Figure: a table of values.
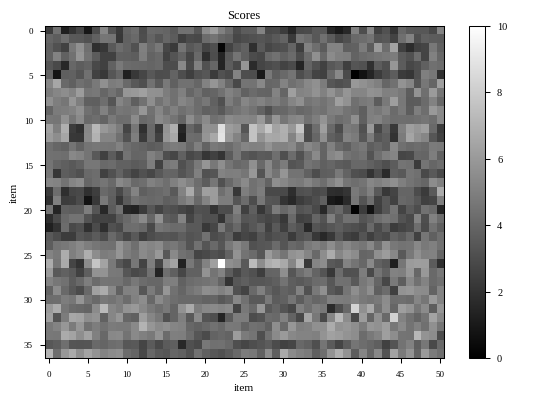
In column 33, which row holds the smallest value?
22
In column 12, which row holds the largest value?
33
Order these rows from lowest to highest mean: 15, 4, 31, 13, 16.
4, 16, 15, 13, 31
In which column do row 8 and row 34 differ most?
47
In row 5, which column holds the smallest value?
39
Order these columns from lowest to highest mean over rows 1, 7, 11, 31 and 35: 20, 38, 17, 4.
17, 4, 38, 20
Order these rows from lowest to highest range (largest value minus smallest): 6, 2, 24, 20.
24, 6, 20, 2
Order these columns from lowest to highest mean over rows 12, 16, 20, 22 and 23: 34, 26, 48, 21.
34, 21, 48, 26
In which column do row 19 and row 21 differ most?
36
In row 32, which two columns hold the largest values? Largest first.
44, 37
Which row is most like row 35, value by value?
1
